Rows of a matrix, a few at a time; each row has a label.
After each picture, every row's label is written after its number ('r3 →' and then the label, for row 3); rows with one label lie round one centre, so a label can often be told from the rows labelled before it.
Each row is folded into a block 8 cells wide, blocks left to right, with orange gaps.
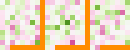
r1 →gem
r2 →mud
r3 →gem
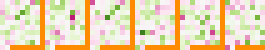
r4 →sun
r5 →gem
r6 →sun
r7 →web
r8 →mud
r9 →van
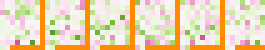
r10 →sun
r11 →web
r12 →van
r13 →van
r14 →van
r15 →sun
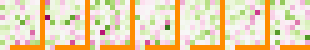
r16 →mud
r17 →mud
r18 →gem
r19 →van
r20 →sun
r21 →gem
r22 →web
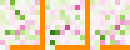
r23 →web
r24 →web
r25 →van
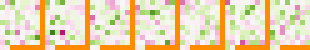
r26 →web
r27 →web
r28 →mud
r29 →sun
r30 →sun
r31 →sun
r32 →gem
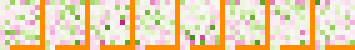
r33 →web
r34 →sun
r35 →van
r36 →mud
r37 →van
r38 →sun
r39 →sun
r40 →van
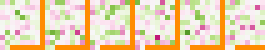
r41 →web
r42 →web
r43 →sun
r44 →van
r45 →web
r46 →web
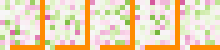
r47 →gem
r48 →mud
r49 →sun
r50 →mud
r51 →sun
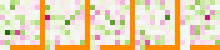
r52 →web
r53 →mud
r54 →mud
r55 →van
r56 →gem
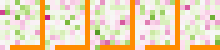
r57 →sun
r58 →mud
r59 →van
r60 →sun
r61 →van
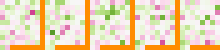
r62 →gem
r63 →web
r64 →sun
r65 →mud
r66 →mud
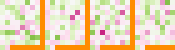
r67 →web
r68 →gem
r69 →gem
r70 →gem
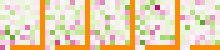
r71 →van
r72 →van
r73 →van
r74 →web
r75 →mud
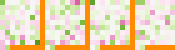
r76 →van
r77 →sun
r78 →van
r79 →van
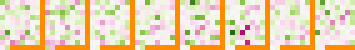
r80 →van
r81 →sun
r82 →sun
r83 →web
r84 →web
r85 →web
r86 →sun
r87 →gem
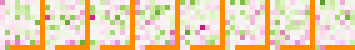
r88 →sun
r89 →mud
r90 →mud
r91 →sun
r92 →web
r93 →gem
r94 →gem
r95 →gem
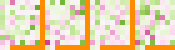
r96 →van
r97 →gem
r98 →gem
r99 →gem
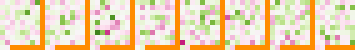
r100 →sun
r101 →mud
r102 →web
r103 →web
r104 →gem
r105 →mud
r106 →gem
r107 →van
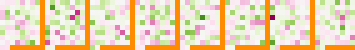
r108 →sun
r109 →gem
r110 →web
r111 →sun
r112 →web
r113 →van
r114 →mud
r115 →gem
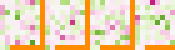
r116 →sun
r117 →gem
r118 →web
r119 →mud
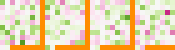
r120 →van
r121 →mud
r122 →sun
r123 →gem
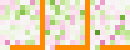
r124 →sun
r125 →gem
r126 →van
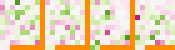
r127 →sun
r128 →sun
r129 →web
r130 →mud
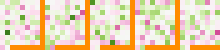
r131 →web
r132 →mud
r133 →van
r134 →sun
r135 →gem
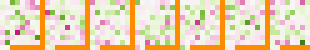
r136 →web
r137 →sun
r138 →sun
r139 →van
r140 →gem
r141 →mud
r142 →sun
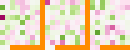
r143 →mud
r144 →sun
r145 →web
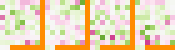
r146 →mud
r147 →sun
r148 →van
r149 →van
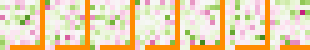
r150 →mud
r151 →van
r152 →mud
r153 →van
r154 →van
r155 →web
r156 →gem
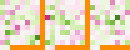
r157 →web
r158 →mud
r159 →mud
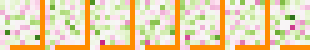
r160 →web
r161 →gem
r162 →van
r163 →van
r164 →web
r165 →sun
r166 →web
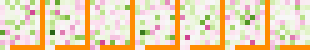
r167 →gem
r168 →web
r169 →van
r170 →web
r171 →mud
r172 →mud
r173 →van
